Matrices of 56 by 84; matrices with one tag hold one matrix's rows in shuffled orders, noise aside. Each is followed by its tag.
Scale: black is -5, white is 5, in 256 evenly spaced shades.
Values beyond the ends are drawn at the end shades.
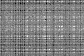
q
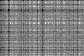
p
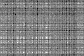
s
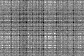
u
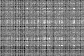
q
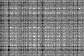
p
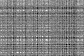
s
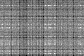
u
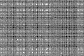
s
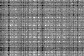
p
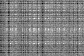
p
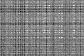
q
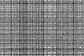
u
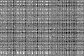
s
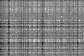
p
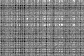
q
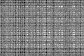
q
